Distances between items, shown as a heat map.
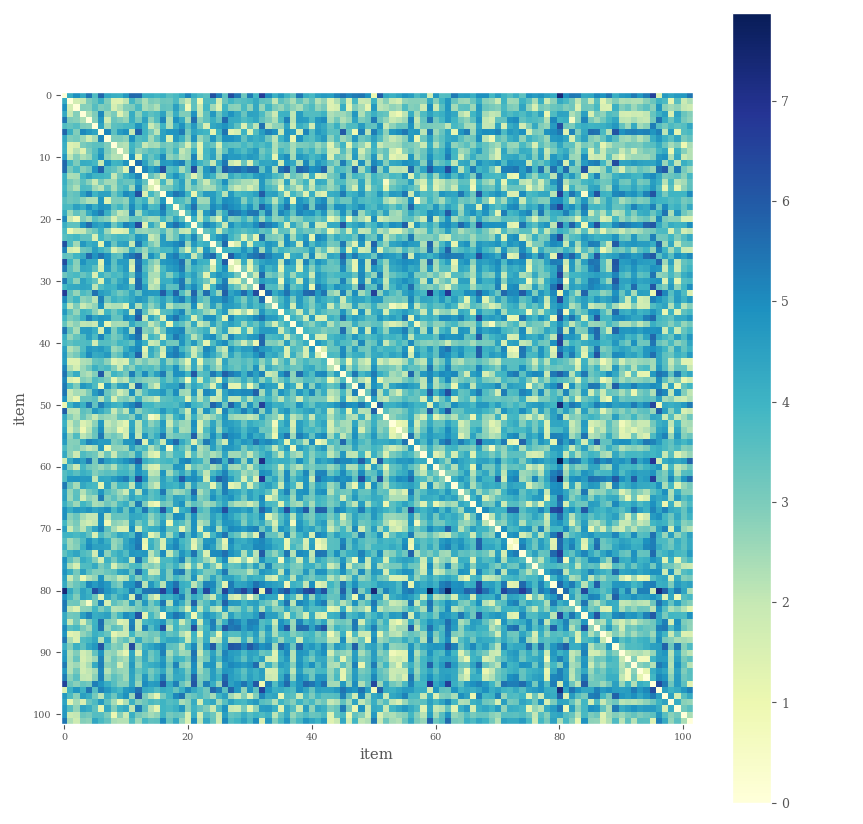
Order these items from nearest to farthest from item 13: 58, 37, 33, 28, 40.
58, 37, 28, 40, 33
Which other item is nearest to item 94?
91
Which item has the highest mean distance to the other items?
80
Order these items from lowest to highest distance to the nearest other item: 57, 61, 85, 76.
57, 85, 76, 61
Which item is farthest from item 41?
67
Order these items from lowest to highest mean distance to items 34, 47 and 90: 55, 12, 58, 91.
55, 91, 58, 12
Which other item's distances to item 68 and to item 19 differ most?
33
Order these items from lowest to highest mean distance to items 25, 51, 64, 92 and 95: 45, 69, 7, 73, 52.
69, 7, 52, 45, 73
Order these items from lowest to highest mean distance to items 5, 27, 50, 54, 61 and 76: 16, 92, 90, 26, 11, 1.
1, 90, 11, 92, 16, 26
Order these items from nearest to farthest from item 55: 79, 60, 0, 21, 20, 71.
20, 71, 60, 0, 79, 21
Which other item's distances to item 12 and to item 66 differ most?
97
